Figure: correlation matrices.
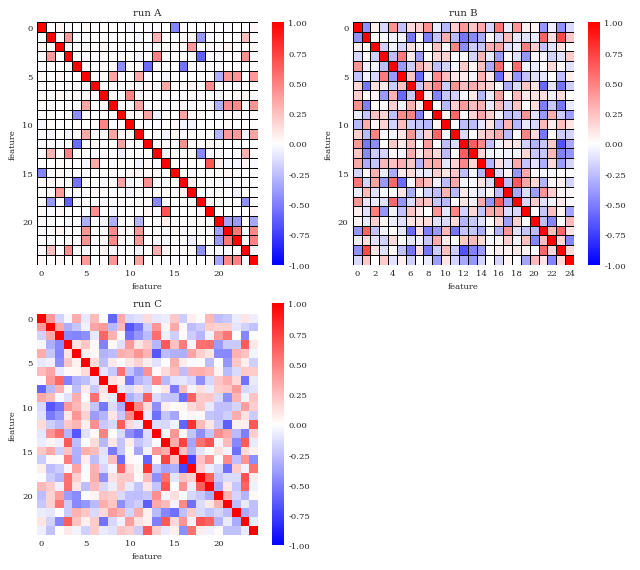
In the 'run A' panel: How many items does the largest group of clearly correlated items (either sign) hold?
7
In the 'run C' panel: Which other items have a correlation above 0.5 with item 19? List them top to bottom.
3, 14, 18, 23
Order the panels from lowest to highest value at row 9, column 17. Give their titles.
run B, run A, run C
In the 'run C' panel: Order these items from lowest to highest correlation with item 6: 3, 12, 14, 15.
3, 14, 15, 12
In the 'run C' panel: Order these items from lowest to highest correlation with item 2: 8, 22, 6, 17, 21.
17, 6, 22, 8, 21
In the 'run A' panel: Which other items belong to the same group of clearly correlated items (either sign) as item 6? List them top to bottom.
14, 19
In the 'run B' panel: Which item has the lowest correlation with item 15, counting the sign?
18
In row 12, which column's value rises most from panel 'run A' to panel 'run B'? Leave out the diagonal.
4
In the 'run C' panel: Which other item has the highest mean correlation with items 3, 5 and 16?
14
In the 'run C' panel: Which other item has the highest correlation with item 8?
22
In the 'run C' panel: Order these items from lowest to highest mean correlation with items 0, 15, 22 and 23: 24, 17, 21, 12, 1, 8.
8, 21, 24, 17, 12, 1
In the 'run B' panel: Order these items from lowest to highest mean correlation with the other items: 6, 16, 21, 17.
21, 17, 6, 16
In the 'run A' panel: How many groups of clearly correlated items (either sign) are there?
7
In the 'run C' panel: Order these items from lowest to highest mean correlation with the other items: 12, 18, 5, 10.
10, 5, 12, 18
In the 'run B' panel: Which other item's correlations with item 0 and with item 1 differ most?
23
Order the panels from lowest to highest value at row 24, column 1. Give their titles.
run C, run A, run B
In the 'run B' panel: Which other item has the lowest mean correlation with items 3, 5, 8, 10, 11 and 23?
7
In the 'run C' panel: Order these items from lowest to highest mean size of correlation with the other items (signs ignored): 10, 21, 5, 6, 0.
5, 0, 6, 10, 21
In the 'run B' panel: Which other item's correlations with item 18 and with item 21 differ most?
16
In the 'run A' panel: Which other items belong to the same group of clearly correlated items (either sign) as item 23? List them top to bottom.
1, 3, 13, 18
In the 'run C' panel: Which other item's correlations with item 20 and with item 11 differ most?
13
